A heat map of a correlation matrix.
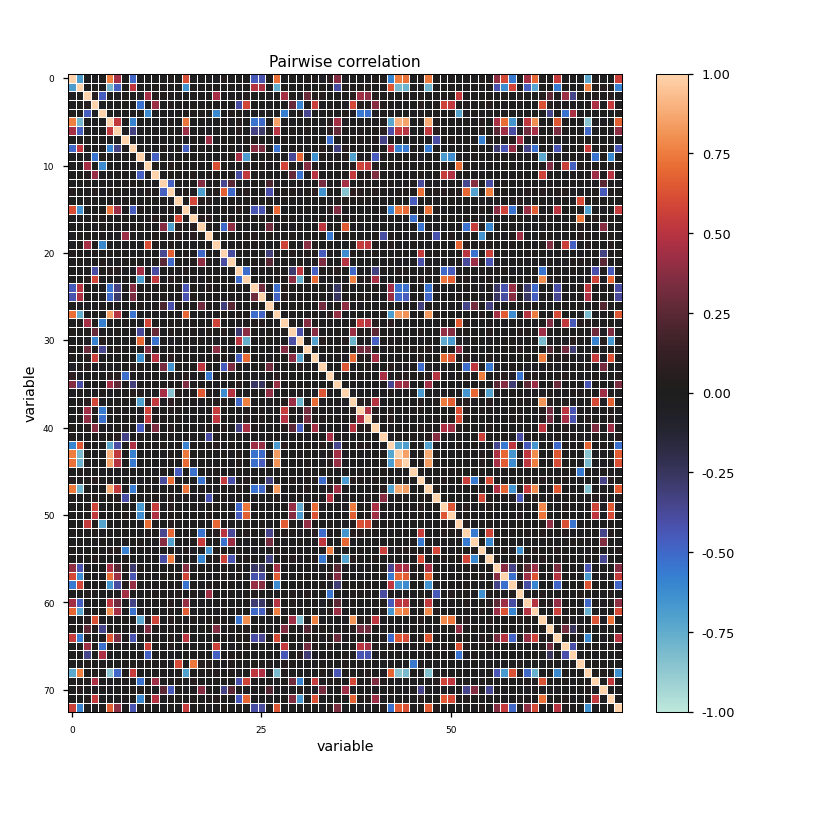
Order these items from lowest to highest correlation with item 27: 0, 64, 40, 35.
40, 35, 64, 0
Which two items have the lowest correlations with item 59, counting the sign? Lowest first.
54, 34
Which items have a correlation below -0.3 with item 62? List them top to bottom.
9, 22, 30
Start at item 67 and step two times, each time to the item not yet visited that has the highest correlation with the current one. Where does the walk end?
14
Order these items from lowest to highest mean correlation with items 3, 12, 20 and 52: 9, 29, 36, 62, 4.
36, 9, 4, 29, 62
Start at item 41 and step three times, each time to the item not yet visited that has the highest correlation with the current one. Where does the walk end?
48
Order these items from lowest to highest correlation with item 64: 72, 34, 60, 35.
34, 35, 60, 72
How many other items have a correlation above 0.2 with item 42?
6
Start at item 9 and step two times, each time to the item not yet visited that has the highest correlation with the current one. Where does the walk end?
22
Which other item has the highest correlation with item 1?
68
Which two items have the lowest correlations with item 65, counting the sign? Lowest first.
4, 66
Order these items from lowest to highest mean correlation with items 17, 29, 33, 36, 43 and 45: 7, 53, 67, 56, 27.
67, 7, 56, 27, 53
